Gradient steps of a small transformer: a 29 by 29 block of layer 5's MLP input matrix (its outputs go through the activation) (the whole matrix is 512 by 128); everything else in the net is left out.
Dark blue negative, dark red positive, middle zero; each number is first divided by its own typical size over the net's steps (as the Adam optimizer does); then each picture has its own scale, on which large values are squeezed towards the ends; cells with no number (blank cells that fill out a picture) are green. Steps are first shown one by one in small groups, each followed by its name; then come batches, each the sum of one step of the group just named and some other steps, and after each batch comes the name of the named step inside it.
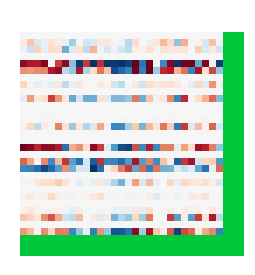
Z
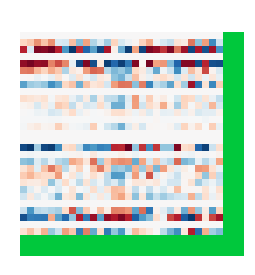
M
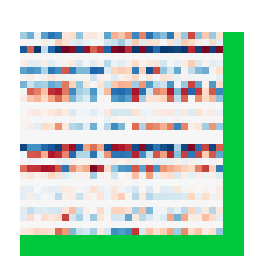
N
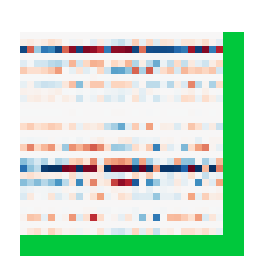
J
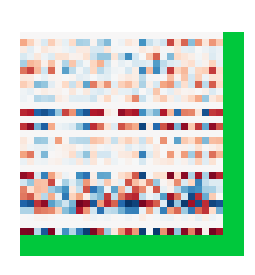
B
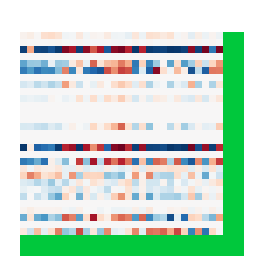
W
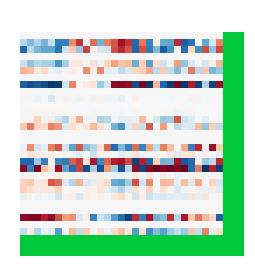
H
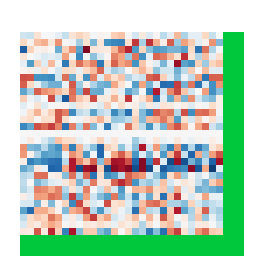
J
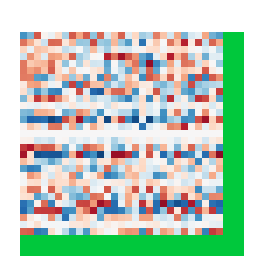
Z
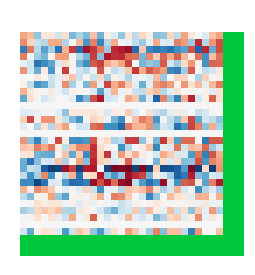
J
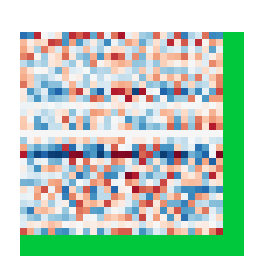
B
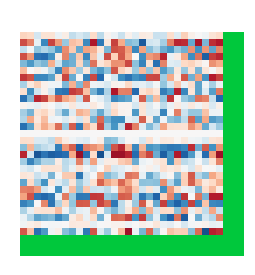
W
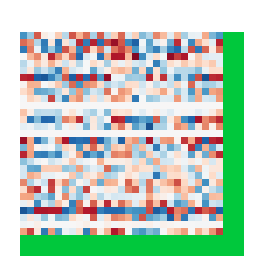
W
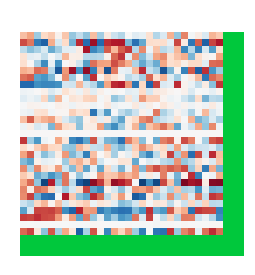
H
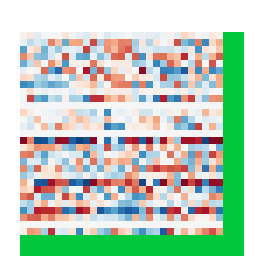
H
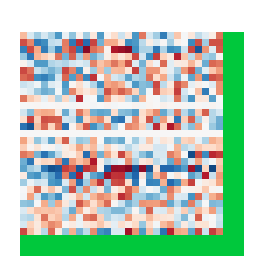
J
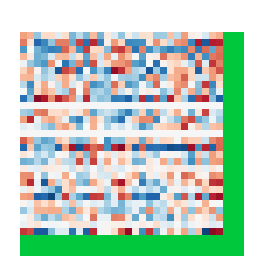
W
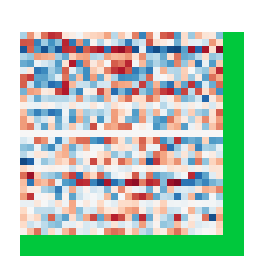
W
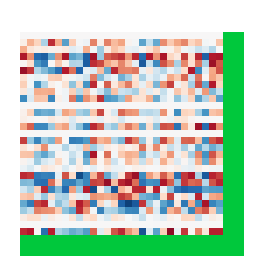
B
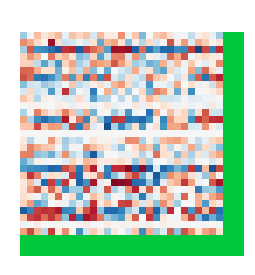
J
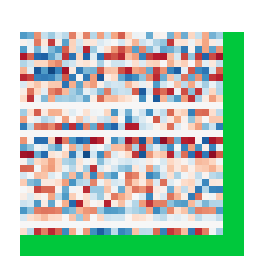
N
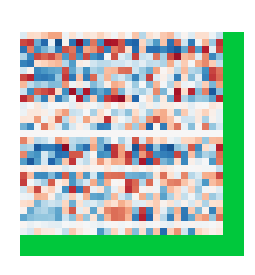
W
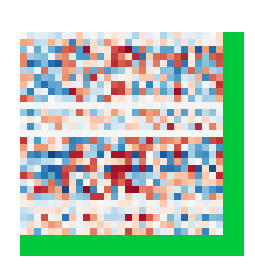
J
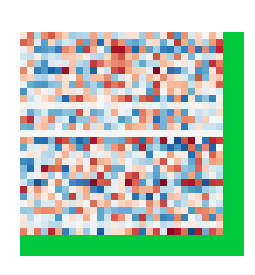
W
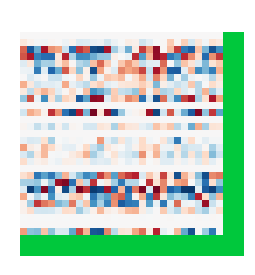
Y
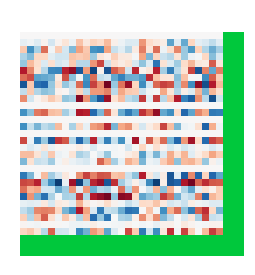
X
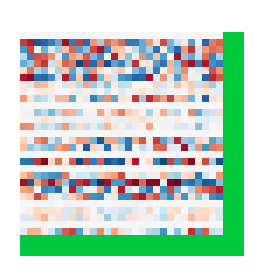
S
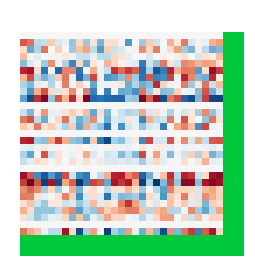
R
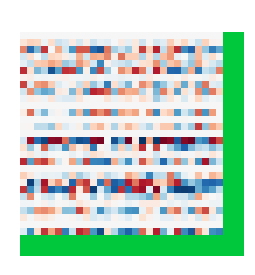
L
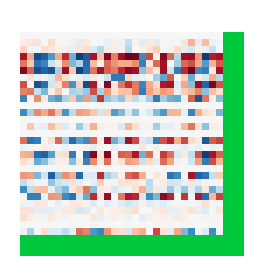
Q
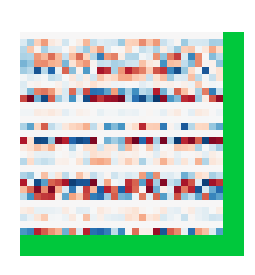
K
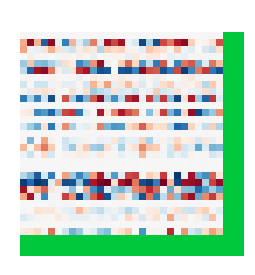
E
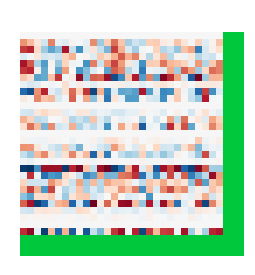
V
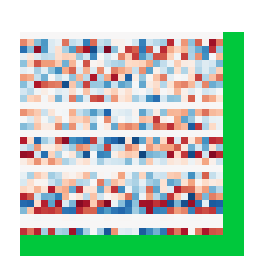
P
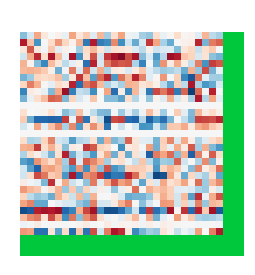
V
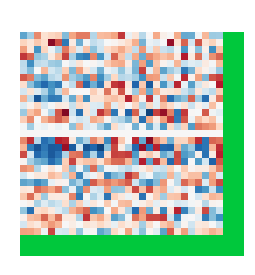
E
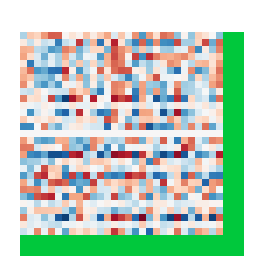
K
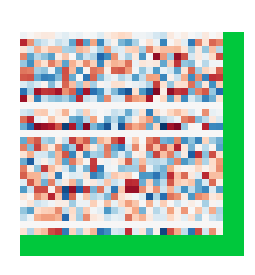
R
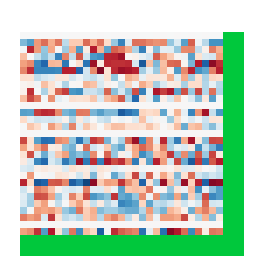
K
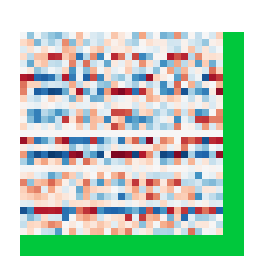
S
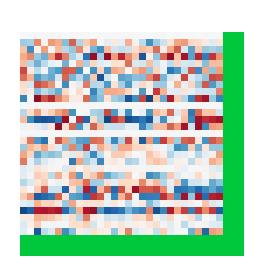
L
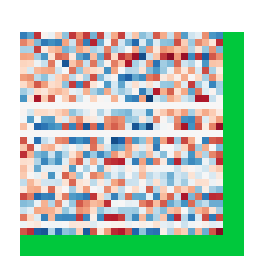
P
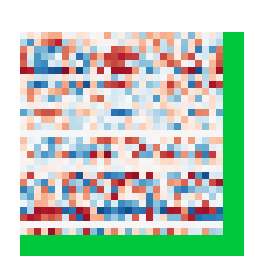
Q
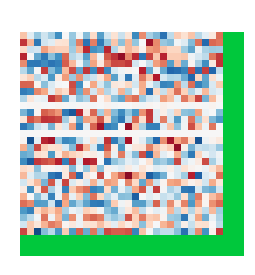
Y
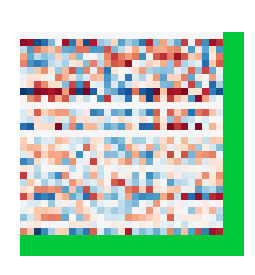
P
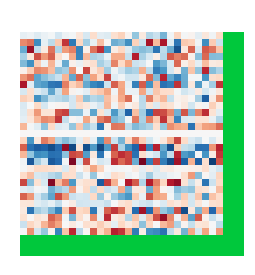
S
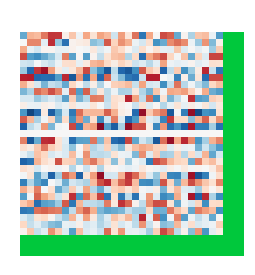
E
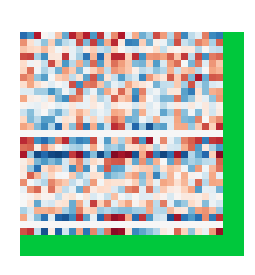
V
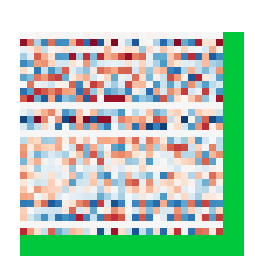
K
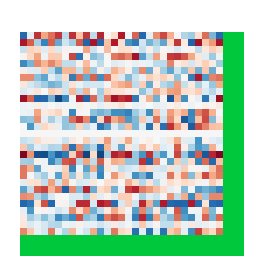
P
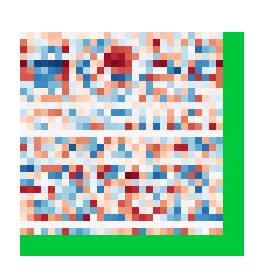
V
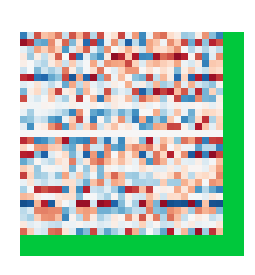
P
